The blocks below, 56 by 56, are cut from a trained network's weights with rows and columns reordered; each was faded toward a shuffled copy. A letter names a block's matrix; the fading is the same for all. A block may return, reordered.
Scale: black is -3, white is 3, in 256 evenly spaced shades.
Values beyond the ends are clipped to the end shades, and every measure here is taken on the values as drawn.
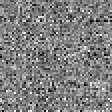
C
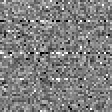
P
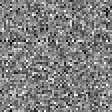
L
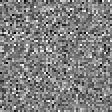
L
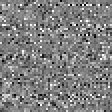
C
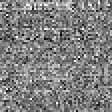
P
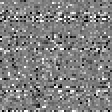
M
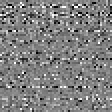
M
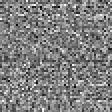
P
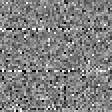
L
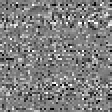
M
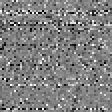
M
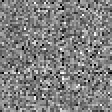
L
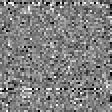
L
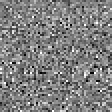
C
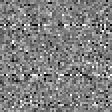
L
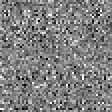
C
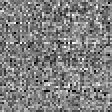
P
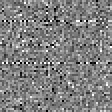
L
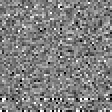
L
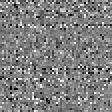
C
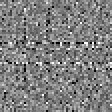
L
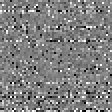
M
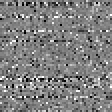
M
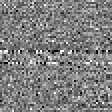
P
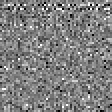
L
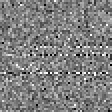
P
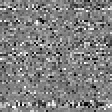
M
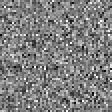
L
